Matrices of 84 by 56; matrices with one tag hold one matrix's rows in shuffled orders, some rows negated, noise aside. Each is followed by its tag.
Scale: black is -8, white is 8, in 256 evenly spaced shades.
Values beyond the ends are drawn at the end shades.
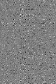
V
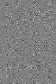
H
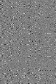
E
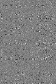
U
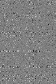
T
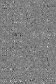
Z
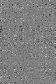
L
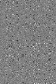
H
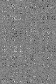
Z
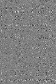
U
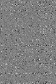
U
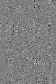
H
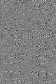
U
